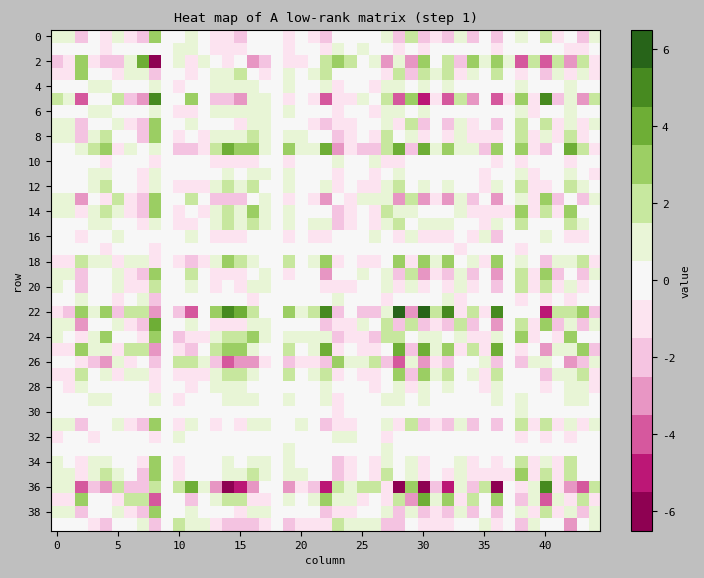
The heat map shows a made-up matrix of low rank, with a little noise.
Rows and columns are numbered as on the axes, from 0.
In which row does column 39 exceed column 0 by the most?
2
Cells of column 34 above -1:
24
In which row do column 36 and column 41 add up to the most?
22
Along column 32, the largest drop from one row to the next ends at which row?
23
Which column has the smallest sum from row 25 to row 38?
7
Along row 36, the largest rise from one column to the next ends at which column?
29
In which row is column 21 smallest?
36
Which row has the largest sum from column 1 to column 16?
9
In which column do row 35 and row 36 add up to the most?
40
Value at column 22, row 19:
-3
